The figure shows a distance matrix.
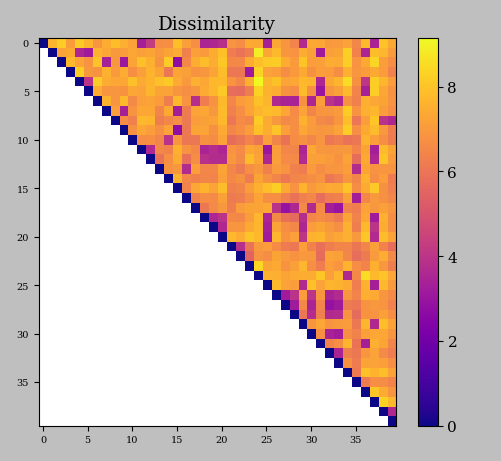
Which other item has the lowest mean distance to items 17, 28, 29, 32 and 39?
27
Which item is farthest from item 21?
20
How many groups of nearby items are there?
10
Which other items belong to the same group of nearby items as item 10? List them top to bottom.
14
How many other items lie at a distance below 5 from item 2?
3
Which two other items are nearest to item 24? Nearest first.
34, 10
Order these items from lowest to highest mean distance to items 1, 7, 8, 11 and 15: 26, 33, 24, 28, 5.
5, 28, 33, 26, 24
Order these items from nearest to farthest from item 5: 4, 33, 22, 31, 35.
31, 4, 22, 35, 33
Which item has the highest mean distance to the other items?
24
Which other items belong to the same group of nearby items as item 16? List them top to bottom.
13, 35
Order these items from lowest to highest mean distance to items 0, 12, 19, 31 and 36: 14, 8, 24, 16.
16, 14, 8, 24
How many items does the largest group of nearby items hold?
9
